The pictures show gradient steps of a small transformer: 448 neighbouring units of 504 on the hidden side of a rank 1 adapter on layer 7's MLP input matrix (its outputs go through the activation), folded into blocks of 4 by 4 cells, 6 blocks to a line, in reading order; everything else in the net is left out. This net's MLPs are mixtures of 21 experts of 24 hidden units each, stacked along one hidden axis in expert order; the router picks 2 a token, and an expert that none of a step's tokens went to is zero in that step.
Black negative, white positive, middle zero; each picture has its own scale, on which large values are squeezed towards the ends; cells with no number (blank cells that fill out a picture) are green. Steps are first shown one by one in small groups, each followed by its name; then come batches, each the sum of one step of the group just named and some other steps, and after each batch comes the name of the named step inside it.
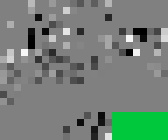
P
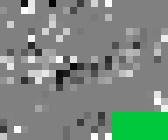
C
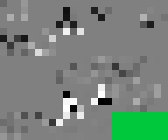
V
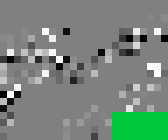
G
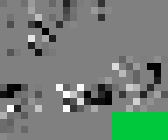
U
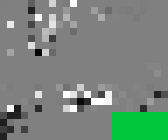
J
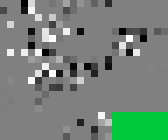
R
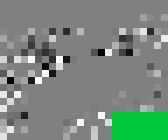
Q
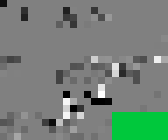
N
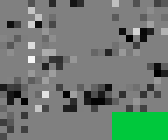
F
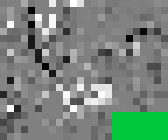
J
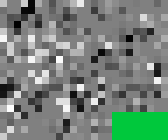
Q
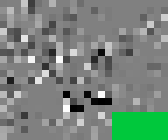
Q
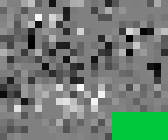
V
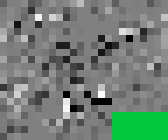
N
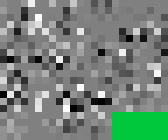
G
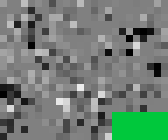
P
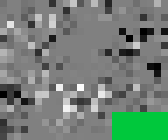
J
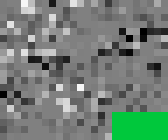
P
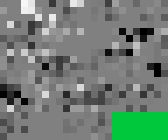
F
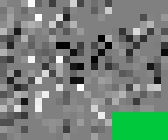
Q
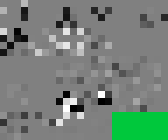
V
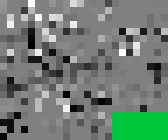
R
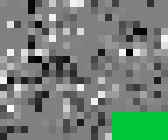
P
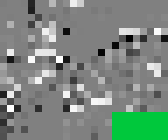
G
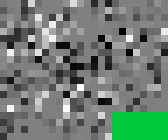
R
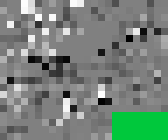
V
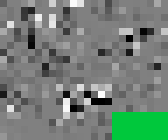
N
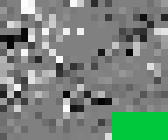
G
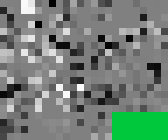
U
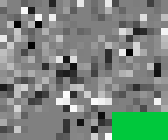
C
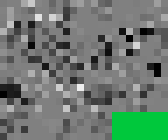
U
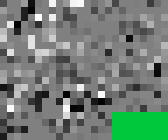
N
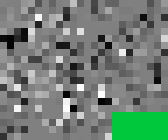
V
